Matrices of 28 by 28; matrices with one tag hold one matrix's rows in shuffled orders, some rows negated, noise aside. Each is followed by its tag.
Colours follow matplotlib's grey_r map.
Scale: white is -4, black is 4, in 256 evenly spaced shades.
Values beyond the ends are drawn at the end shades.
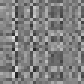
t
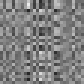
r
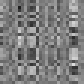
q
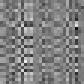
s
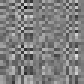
s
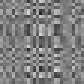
r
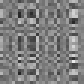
q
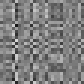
t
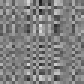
r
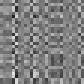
t
